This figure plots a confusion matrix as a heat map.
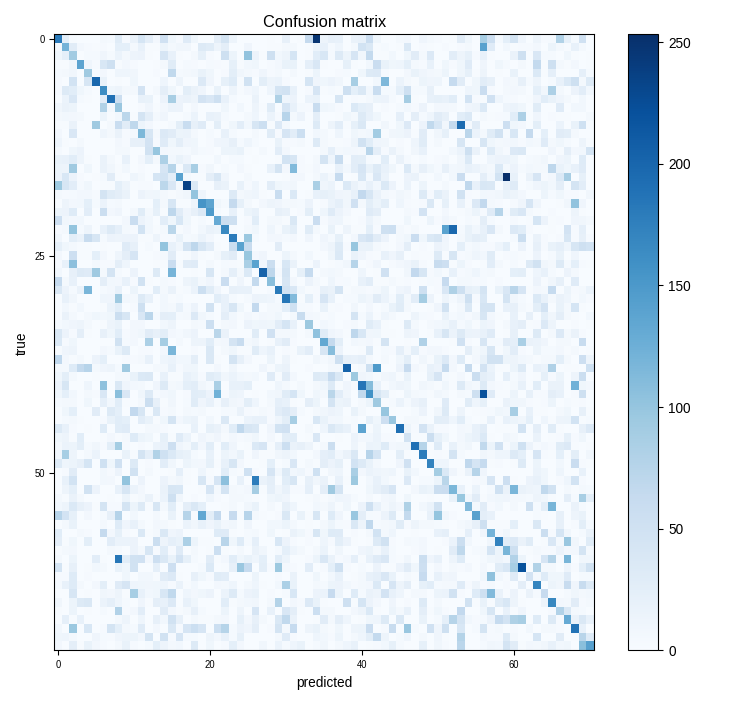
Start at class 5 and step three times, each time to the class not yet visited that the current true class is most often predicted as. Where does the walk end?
8
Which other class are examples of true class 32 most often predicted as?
12
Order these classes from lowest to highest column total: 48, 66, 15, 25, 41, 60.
66, 25, 48, 60, 41, 15
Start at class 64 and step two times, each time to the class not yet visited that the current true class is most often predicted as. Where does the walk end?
6
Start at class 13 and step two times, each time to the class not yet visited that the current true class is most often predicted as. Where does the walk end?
56
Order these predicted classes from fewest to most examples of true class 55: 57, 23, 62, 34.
62, 57, 34, 23
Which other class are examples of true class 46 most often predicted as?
49
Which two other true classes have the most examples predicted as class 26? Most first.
51, 52
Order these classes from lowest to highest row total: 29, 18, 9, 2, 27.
9, 18, 2, 27, 29
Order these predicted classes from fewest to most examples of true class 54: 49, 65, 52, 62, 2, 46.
52, 49, 2, 62, 46, 65
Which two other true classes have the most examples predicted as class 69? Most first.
70, 53
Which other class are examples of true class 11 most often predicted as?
42
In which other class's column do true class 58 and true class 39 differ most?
67
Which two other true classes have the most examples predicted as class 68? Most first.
40, 19
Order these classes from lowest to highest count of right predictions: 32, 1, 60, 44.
32, 60, 44, 1
